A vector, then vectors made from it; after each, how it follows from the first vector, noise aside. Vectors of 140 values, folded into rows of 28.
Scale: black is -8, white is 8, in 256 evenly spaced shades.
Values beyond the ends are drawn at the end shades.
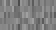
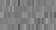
shrunk.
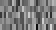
reversed, scaled up.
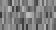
reversed, scaled up.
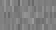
shrunk.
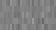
shrunk.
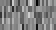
reversed, scaled up.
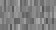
negated.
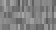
sign-scrambled.
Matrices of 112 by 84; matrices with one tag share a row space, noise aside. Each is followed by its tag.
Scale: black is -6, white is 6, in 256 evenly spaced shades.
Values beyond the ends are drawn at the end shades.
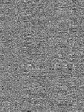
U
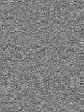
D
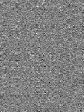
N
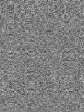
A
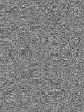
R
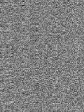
R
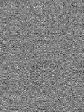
N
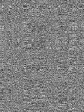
U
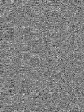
R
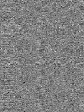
D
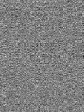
N
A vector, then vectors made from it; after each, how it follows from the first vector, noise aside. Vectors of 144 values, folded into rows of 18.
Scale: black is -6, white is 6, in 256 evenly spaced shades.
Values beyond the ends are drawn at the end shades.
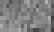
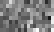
negated, scaled up.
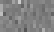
reversed, negated, partly zeroed.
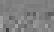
reversed, negated, partly zeroed.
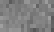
shrunk.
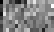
reversed, scaled up.
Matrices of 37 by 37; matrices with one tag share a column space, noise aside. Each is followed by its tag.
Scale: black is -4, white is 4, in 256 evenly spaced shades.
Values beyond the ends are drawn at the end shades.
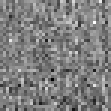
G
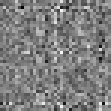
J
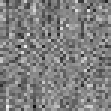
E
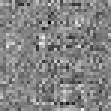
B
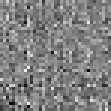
G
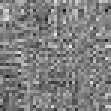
E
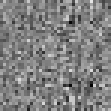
G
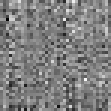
E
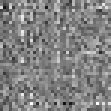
J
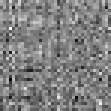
G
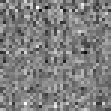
J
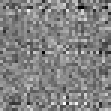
J
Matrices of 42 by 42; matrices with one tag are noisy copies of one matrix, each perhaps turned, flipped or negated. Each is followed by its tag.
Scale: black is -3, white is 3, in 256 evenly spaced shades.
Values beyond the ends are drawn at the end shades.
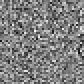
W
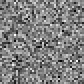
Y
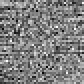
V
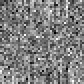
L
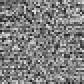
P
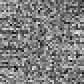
L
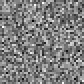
Y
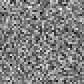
W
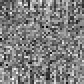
L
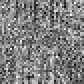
L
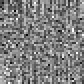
P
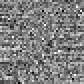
P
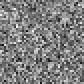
Y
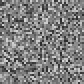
Y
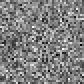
Y
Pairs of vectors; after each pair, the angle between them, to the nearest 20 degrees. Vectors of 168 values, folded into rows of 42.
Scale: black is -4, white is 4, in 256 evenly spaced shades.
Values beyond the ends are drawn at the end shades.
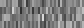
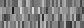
160 degrees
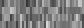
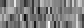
60 degrees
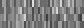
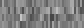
60 degrees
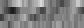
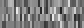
100 degrees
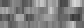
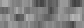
160 degrees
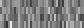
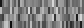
140 degrees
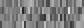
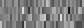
160 degrees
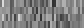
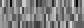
80 degrees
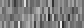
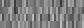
60 degrees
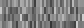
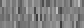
100 degrees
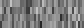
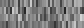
100 degrees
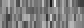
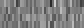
40 degrees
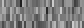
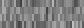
20 degrees
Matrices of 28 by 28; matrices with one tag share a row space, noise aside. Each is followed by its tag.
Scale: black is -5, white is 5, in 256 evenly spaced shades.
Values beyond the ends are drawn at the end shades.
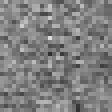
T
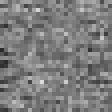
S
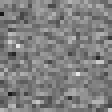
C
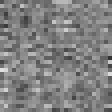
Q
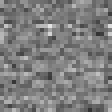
C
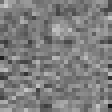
Q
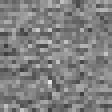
T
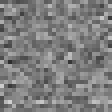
C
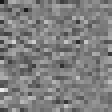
Q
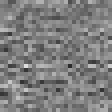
S
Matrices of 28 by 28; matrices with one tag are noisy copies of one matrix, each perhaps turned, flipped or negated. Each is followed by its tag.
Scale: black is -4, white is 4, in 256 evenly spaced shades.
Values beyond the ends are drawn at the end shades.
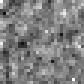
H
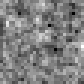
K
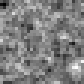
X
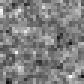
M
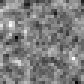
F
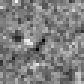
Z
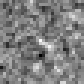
Z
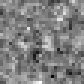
K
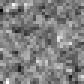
M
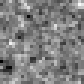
X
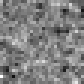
M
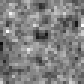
K
